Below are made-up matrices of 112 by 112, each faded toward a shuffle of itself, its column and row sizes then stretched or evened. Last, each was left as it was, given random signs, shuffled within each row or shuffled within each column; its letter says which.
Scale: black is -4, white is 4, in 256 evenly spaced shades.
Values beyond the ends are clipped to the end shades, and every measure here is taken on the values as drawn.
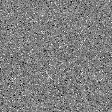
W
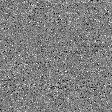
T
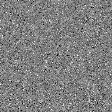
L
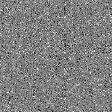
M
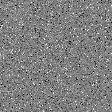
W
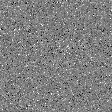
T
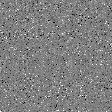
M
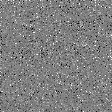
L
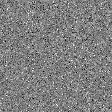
W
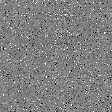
L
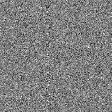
M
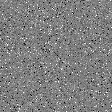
T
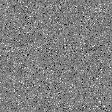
L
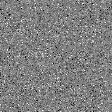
L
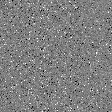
W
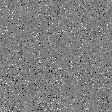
L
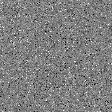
L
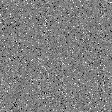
W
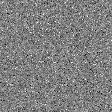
T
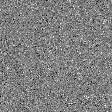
T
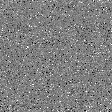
T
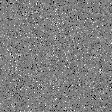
L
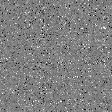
M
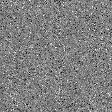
W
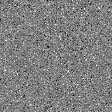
W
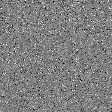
T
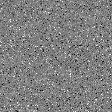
L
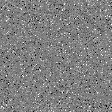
L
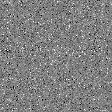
L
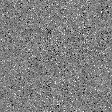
W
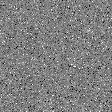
T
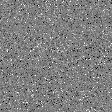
T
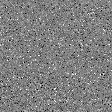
T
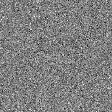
W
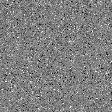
L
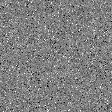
W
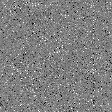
W
